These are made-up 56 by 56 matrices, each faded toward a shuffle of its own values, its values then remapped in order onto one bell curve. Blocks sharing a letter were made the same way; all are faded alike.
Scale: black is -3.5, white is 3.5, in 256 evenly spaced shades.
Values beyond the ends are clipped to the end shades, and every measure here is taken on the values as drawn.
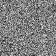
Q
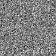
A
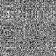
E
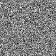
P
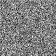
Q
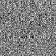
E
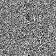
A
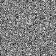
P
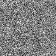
A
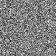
A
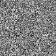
P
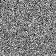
Q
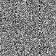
A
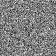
Q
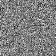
A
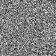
A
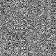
E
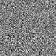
E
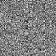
E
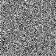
A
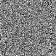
A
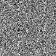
P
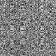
E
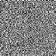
E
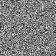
P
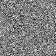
P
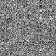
E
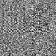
E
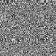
E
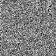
A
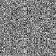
E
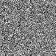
A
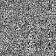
P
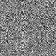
E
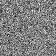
Q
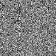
A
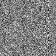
A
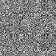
E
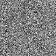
A
